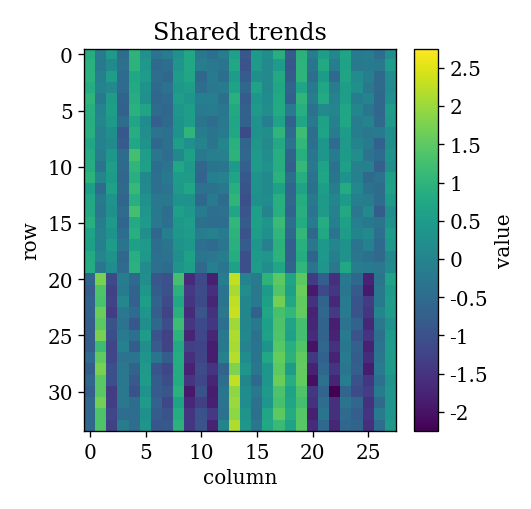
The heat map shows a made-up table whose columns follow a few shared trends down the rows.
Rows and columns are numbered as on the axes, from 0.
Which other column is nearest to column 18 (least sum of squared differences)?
14
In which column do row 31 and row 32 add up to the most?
13
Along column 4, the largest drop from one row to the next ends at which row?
20
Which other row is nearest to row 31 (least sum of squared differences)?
25
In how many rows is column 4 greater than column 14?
20
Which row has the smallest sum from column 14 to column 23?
30
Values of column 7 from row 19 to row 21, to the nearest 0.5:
-0.5 -1 -1
